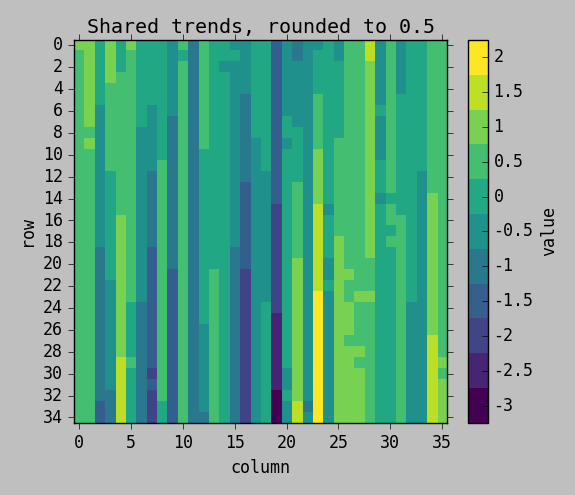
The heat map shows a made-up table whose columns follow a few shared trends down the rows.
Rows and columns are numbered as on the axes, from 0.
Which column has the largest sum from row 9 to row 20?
23
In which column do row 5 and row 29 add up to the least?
19
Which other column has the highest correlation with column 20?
8
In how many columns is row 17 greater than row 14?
4
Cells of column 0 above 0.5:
1
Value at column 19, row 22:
-2
